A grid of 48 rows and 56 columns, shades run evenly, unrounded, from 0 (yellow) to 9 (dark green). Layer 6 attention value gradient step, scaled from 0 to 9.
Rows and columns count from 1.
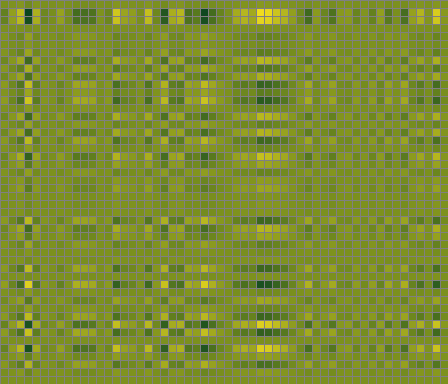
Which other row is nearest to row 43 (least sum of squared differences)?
4
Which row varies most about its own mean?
2
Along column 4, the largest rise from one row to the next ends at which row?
41
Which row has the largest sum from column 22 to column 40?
36
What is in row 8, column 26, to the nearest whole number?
7
